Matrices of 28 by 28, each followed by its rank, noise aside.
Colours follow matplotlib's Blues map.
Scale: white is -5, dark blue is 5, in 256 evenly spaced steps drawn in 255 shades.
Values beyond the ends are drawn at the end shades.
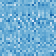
four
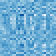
three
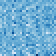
three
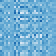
two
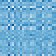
one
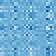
two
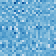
four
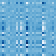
one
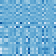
two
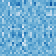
three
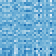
three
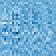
three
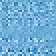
three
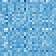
three
